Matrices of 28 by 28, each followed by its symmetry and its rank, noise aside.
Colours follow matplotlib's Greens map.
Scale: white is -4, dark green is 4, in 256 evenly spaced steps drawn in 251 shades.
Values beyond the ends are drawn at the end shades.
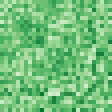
symmetric, rank four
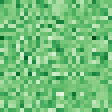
no symmetry, rank four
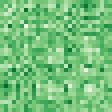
symmetric, rank four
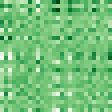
antisymmetric, rank two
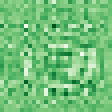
no symmetry, rank three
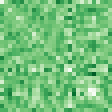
symmetric, rank three
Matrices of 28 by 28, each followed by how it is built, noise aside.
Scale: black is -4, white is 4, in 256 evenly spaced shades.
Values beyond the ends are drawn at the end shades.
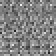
repeating columns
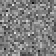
noise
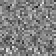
repeating columns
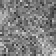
smooth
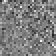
upper triangular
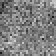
smooth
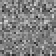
repeating columns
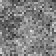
smooth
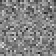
repeating columns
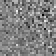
upper triangular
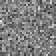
noise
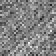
Hankel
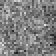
smooth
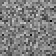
repeating columns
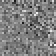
upper triangular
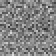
repeating columns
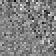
upper triangular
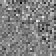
upper triangular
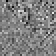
upper triangular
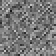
Hankel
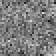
smooth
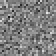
noise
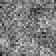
smooth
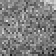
smooth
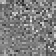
upper triangular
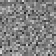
noise
